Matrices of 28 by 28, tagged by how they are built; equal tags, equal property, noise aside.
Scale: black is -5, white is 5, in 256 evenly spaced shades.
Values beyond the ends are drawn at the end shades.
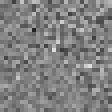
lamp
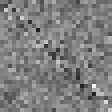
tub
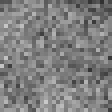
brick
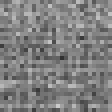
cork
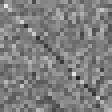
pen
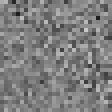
lamp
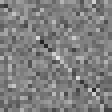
pen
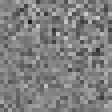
lamp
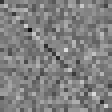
pen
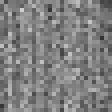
cork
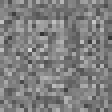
cork
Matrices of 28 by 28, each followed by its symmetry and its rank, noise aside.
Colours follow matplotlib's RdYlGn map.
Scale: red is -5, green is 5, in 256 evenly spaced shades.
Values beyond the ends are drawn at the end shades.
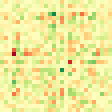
antisymmetric, rank four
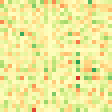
no symmetry, rank six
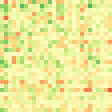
no symmetry, rank four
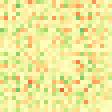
antisymmetric, rank four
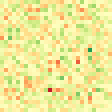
antisymmetric, rank six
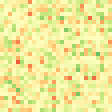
antisymmetric, rank six
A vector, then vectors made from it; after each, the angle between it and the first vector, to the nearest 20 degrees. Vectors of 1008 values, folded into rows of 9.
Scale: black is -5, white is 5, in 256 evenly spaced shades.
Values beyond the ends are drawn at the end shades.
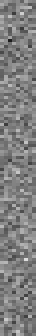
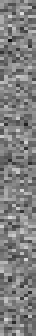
20 degrees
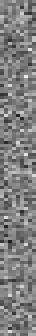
80 degrees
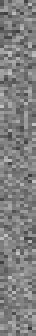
120 degrees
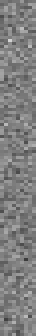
160 degrees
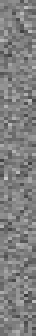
60 degrees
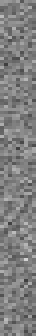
40 degrees
